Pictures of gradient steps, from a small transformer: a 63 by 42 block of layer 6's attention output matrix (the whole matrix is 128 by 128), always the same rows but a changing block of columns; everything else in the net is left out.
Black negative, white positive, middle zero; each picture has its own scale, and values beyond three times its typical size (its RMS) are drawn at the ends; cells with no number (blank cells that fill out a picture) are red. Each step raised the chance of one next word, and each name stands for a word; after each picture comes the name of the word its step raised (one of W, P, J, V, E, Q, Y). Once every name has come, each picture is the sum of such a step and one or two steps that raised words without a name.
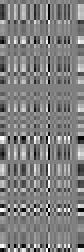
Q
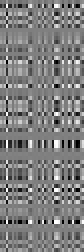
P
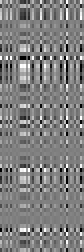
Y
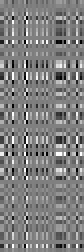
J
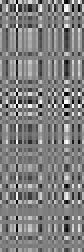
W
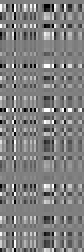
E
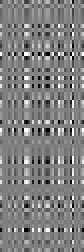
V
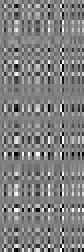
Q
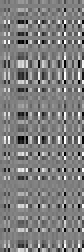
J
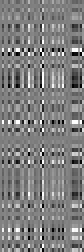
V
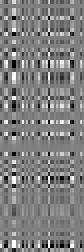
J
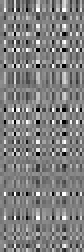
E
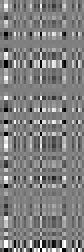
E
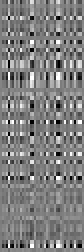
J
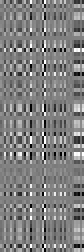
Q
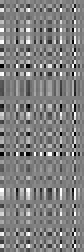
J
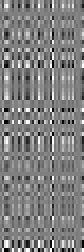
E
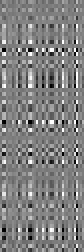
V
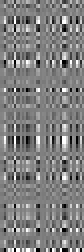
W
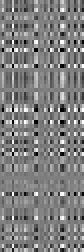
E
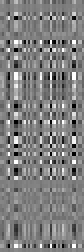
J
